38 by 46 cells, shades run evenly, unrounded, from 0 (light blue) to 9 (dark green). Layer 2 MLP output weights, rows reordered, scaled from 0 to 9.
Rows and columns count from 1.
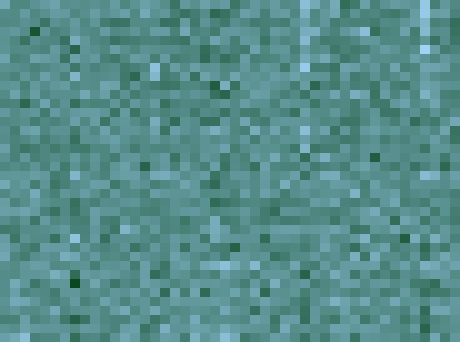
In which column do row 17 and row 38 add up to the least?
23
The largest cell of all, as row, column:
32, 8
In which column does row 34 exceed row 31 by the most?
6
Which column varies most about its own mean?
43
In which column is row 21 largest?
22
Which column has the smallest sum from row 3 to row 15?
31
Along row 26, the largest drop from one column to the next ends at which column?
13
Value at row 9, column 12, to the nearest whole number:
4
